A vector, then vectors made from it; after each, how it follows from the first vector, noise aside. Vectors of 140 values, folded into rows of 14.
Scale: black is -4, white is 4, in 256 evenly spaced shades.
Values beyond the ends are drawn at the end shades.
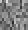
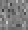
reversed, negated, partly zeroed.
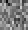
negated.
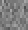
wrapped around, negated, shrunk.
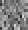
wrapped around.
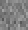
wrapped around, negated, shrunk.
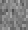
wrapped around, negated, shrunk.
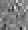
reversed, negated, partly zeroed.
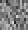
negated.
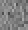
wrapped around, negated, shrunk.
